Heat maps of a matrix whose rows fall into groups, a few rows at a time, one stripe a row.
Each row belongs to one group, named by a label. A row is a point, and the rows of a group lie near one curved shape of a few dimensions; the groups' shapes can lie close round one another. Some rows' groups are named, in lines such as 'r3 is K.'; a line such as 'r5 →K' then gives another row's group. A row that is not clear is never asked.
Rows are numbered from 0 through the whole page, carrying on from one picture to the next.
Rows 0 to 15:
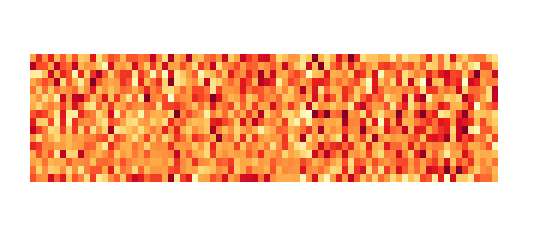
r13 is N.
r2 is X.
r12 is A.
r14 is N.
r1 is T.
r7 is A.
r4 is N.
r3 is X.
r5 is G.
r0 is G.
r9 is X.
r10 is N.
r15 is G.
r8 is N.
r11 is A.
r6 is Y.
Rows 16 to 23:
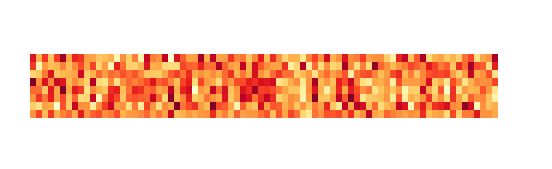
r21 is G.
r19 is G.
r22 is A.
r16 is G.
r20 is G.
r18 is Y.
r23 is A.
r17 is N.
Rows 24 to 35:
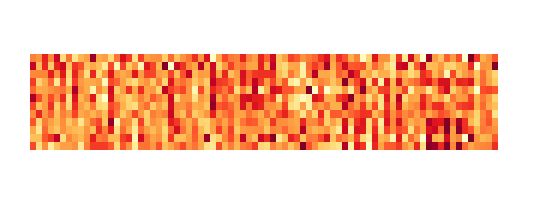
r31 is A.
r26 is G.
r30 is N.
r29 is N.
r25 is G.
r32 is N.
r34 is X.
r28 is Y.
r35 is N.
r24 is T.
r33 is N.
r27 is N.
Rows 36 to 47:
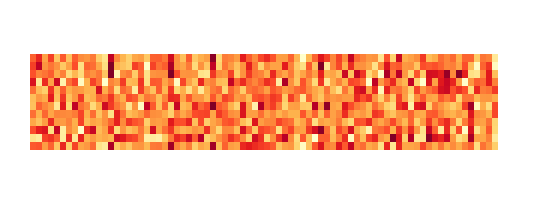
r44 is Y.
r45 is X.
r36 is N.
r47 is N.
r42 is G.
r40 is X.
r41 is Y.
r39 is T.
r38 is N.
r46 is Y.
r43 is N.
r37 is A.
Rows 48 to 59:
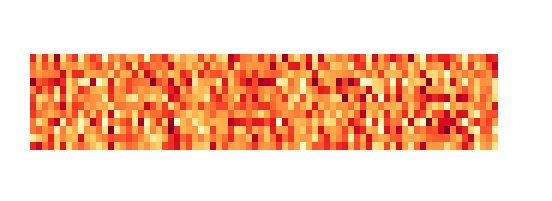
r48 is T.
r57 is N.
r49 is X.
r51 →G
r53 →N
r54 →G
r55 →X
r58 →Y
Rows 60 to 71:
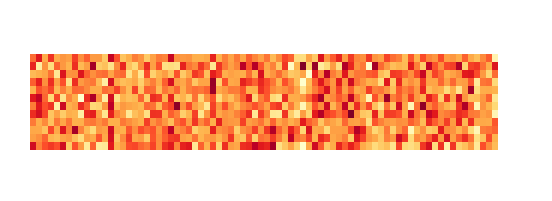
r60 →A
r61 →N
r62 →A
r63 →N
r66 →A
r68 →N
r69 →Y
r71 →G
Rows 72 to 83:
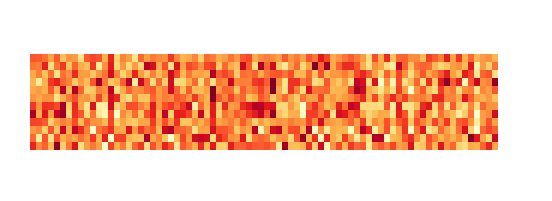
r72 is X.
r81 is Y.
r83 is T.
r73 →G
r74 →A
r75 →X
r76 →Y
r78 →G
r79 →G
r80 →X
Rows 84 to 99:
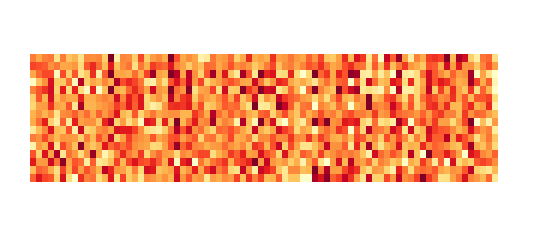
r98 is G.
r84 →N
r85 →X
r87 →Y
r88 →G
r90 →Y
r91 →A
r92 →G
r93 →Y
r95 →Y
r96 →T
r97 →G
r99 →A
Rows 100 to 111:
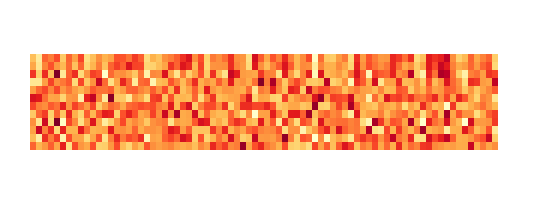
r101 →Y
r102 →T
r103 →X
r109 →A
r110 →Y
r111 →N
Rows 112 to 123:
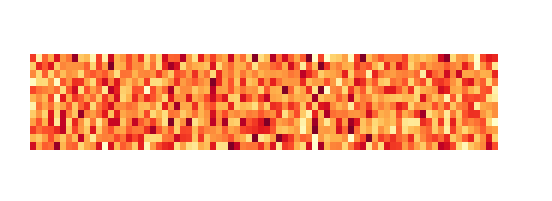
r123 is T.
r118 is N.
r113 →N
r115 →A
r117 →G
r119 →A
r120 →G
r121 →G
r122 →Y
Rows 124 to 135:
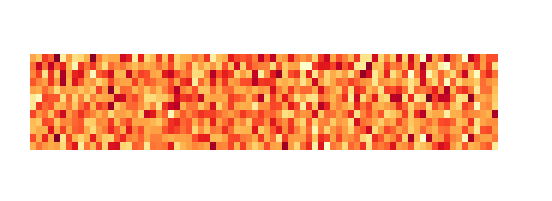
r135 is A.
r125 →A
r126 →Y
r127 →G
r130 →N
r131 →G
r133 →Y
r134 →T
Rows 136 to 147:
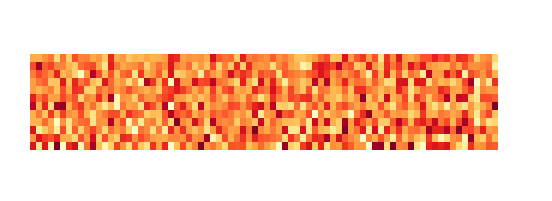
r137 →A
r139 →G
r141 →X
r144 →A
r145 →N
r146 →T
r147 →T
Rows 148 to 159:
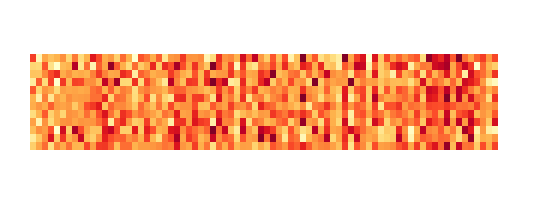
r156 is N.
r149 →A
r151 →G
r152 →N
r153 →N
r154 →X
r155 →N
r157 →G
